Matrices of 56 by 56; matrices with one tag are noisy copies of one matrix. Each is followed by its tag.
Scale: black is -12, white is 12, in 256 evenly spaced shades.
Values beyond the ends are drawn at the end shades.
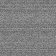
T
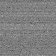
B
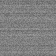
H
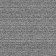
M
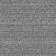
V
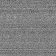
T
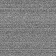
T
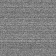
M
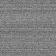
T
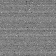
H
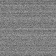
H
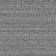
H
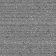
V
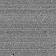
T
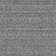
H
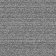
M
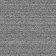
V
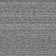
B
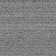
B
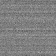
H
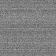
T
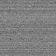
T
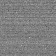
V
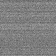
B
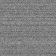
V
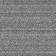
H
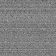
T
